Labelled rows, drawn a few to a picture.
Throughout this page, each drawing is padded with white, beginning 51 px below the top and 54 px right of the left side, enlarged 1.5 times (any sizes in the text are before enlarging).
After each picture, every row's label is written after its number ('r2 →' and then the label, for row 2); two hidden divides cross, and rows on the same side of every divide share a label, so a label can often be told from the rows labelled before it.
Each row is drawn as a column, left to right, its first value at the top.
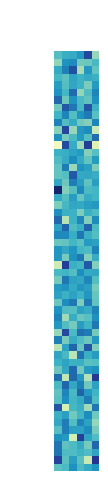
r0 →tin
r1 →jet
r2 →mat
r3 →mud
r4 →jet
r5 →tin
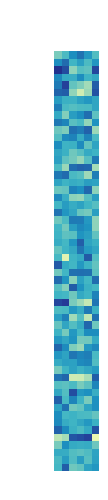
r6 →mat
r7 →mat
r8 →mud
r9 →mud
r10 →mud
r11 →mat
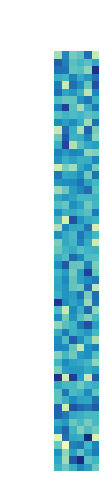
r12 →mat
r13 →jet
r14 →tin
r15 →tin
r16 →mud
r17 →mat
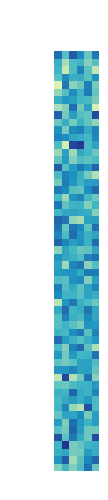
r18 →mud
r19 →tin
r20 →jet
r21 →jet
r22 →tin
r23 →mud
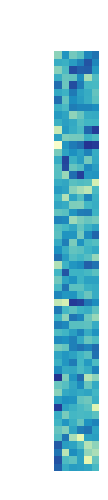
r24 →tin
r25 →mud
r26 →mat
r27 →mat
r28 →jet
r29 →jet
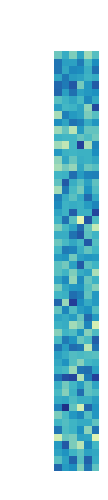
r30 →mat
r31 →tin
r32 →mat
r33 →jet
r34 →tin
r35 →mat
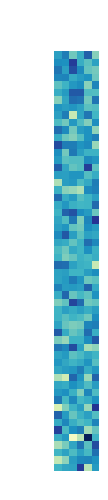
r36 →jet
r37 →jet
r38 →mat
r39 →mat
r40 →mud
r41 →tin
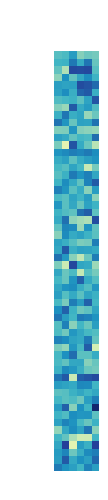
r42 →tin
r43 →tin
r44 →jet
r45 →mat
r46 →mat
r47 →tin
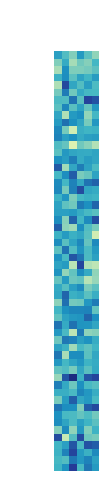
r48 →mud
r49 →mat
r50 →tin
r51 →mud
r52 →tin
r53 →tin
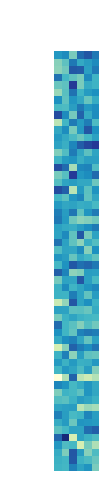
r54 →mud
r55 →mud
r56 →mat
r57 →jet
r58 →jet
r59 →jet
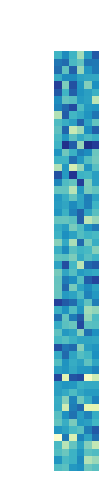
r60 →mat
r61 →jet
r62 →mat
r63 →tin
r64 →jet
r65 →jet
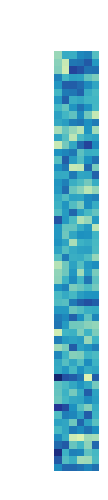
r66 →tin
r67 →tin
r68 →mat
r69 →mat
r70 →jet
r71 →mat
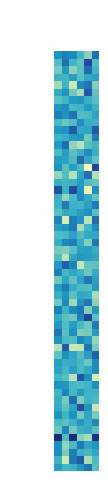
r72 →mud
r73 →jet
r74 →mud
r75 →tin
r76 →mat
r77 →mud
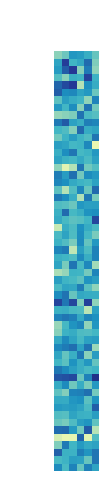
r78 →mat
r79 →mat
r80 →mat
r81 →mud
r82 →mat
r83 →tin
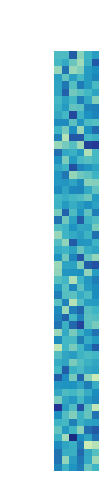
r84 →tin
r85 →mat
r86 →mud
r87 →tin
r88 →jet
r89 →jet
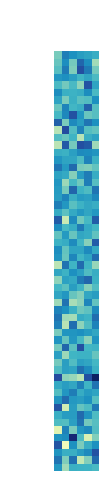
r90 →tin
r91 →jet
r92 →mud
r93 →jet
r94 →mat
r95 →tin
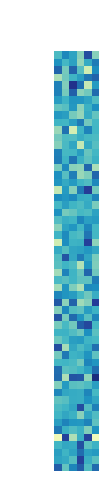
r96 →mat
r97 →mud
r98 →mat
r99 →tin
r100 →mud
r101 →mat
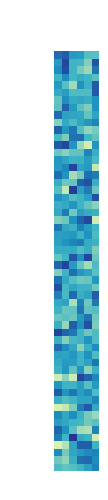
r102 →jet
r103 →jet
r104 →mud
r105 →tin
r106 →tin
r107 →mat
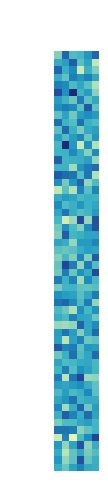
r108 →mat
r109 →jet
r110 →mat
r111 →tin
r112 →jet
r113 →mud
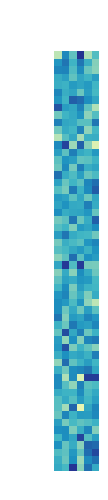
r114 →mat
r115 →jet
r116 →tin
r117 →jet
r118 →tin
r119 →tin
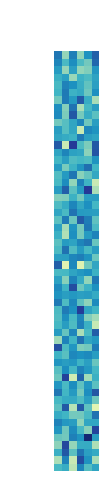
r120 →jet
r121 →tin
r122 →jet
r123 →tin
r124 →mud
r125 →jet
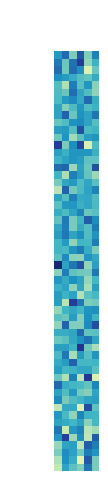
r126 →jet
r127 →mud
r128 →mat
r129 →jet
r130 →tin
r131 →mud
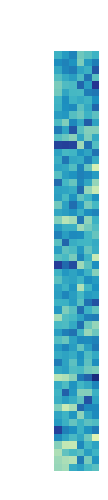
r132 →jet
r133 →jet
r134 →jet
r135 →tin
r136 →mat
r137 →mat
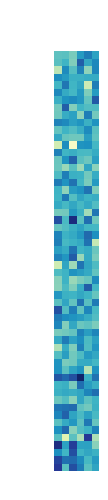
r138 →tin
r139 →mat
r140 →tin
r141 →mat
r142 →mud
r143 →mat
